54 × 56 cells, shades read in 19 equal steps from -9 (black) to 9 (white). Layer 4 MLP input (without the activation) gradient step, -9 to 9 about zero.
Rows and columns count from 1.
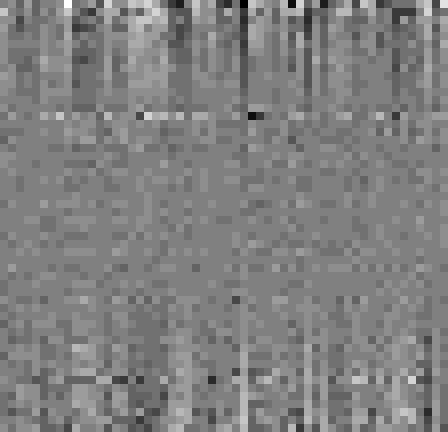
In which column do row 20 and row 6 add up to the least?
31
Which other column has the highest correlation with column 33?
32
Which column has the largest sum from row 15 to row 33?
19
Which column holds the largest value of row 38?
11
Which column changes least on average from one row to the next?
28
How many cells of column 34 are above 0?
10
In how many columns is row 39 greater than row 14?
29
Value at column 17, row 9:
2
